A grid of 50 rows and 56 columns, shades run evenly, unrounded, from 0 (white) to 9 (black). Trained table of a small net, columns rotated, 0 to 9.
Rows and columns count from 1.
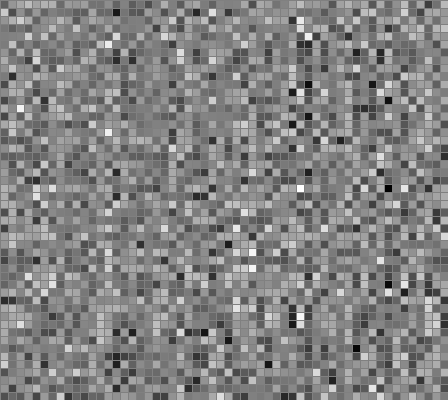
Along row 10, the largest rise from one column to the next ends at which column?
31
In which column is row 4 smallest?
38
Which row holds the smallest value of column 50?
26
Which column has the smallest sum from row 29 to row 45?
30
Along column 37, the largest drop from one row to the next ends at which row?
17
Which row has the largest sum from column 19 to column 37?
20
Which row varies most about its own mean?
24
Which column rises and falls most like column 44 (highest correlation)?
40
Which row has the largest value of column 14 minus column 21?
5
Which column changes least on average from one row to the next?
19
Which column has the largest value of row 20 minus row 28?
56
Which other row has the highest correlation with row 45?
2
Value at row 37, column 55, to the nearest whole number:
7
